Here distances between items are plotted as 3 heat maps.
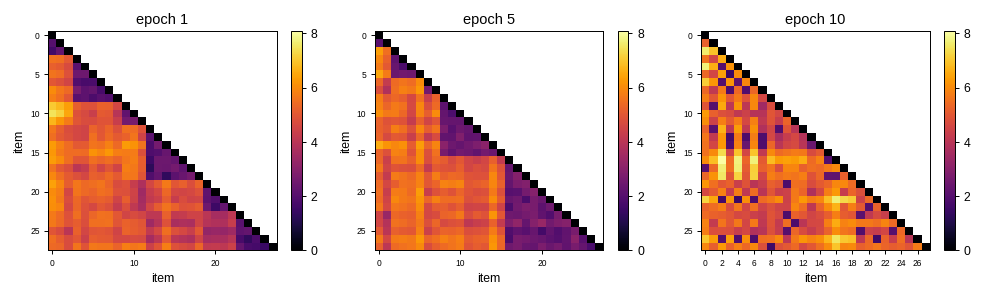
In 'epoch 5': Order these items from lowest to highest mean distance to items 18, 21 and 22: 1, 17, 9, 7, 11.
17, 1, 11, 9, 7
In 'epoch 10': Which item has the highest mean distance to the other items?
16
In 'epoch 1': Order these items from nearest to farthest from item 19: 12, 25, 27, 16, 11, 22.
22, 25, 11, 27, 12, 16
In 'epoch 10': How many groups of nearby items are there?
9
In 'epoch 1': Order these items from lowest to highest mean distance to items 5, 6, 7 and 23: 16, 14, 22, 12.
22, 12, 16, 14
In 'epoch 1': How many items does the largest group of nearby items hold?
7
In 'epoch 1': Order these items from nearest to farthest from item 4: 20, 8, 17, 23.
8, 17, 23, 20
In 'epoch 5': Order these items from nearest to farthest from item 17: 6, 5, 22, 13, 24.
22, 24, 6, 13, 5
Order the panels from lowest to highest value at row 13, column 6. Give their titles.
epoch 5, epoch 1, epoch 10
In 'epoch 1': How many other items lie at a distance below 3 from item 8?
5
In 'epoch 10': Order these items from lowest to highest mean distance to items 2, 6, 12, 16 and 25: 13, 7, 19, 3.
19, 7, 13, 3
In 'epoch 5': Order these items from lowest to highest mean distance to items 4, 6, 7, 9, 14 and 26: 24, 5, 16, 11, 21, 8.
11, 8, 16, 24, 21, 5
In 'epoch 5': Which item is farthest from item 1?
14
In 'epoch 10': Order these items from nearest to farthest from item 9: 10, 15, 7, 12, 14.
12, 7, 14, 10, 15
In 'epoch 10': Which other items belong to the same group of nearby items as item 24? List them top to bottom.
11
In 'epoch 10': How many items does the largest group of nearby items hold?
5
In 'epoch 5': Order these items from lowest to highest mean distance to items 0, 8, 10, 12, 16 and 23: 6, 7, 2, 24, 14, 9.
9, 24, 14, 6, 7, 2
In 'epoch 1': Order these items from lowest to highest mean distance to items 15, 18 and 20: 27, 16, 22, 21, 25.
16, 21, 22, 25, 27
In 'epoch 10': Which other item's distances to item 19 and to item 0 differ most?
10
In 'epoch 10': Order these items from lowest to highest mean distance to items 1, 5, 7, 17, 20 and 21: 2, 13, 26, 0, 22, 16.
13, 22, 0, 26, 2, 16
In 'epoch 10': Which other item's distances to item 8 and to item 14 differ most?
27
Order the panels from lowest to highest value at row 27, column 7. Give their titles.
epoch 10, epoch 5, epoch 1
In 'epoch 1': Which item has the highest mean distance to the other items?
0
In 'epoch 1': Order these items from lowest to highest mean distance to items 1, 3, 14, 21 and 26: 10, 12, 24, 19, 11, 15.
12, 24, 15, 19, 11, 10
